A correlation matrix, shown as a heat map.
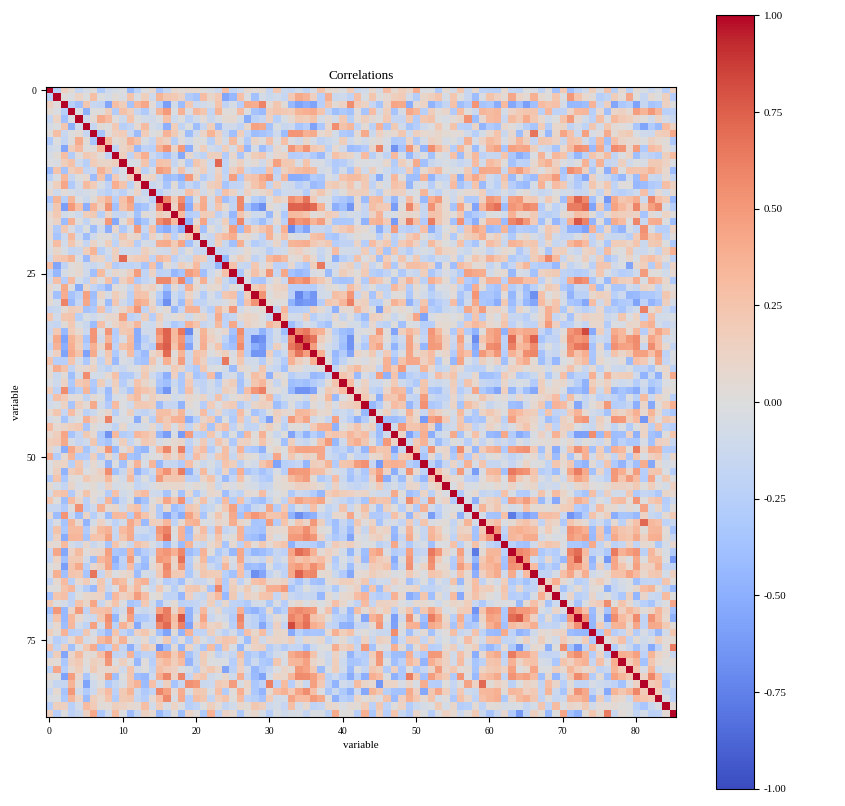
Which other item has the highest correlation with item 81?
59
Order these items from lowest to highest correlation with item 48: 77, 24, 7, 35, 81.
77, 7, 35, 81, 24
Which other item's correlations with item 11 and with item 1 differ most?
25
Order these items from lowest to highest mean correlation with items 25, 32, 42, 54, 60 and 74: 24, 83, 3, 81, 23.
24, 83, 3, 23, 81
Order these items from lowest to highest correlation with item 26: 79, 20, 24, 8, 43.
43, 24, 20, 79, 8
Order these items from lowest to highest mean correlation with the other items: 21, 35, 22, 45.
22, 45, 21, 35
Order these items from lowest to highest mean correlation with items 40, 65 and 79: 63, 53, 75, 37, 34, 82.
37, 75, 82, 53, 34, 63
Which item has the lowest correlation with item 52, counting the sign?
58
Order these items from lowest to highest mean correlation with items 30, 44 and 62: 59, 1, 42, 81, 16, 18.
18, 16, 1, 42, 59, 81
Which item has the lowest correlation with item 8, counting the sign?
47
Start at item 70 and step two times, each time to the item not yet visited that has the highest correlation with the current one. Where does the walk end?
85
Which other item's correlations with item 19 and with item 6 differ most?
33
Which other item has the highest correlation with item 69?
12
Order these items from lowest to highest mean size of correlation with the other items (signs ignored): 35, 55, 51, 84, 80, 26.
84, 55, 51, 26, 80, 35
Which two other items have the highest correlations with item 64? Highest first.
72, 18
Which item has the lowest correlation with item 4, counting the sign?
27
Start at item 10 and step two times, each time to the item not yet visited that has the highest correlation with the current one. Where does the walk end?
68
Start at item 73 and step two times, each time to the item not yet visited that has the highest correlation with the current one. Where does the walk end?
16
